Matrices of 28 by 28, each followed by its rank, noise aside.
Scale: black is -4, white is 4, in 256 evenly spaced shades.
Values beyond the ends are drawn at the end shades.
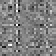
four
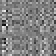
three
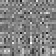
four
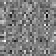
four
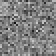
eight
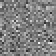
eight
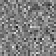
eight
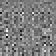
three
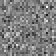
eight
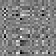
two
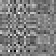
two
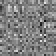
four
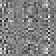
three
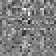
four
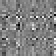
three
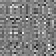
four
